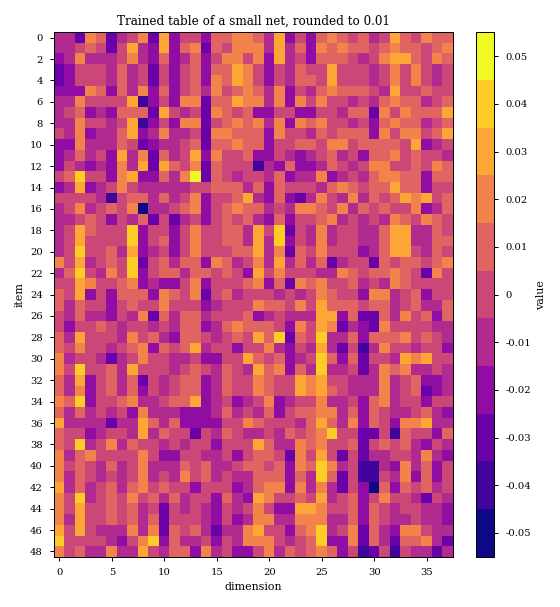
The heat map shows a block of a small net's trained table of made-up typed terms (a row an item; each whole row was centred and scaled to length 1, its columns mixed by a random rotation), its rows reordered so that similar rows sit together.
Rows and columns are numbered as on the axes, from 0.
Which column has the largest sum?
25
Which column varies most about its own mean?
8
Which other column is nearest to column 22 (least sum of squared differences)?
11
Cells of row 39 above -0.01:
24
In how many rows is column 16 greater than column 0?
21
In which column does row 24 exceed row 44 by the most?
10
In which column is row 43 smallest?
35
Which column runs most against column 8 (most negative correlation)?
7
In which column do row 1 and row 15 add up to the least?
5
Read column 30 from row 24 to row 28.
0.02 0.01 -0.03 -0.03 0.01
